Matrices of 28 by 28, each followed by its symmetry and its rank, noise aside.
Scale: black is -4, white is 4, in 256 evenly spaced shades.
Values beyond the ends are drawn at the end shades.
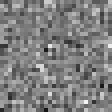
antisymmetric, rank eight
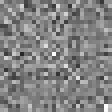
symmetric, rank six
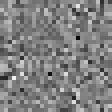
no symmetry, rank eight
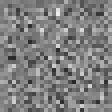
antisymmetric, rank six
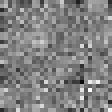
symmetric, rank six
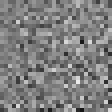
no symmetry, rank seven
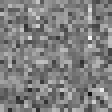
no symmetry, rank seven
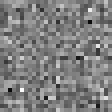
antisymmetric, rank eight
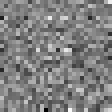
no symmetry, rank six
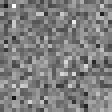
no symmetry, rank seven
